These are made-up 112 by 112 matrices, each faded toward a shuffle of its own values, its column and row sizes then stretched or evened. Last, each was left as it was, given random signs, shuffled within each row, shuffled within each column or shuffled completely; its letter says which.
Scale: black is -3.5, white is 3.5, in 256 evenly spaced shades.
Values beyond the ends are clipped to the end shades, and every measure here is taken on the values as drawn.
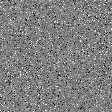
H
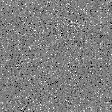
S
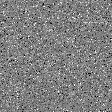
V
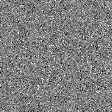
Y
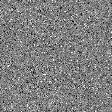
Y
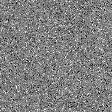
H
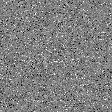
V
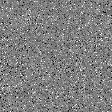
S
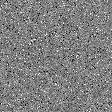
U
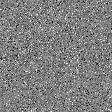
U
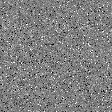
V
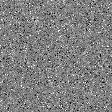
V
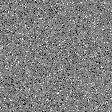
U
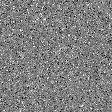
U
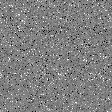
V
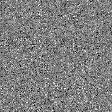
Y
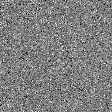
Y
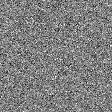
V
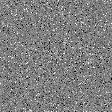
Y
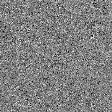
Y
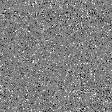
Y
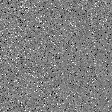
H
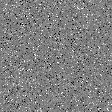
H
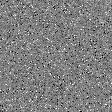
U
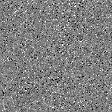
S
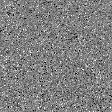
Y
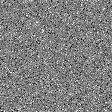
U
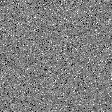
V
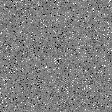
S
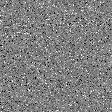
V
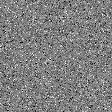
H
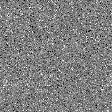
S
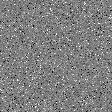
U
